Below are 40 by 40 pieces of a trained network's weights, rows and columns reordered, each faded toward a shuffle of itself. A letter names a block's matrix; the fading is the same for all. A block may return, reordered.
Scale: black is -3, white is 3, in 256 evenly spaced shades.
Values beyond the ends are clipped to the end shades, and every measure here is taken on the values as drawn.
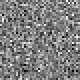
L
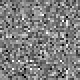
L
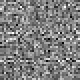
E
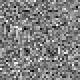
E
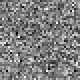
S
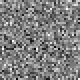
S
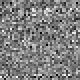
E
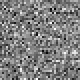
E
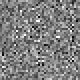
L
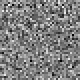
S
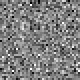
L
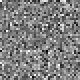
E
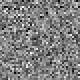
L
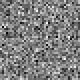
L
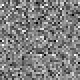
E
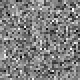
S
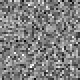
S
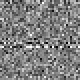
E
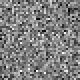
S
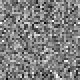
E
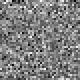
S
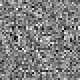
E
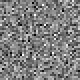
L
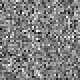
L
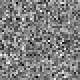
S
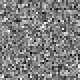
S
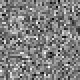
S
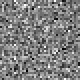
S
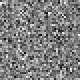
S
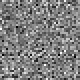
E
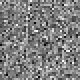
S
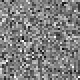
S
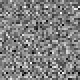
E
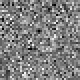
L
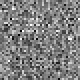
E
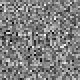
E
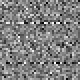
E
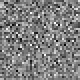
E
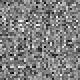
E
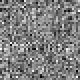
E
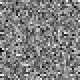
L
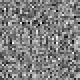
E
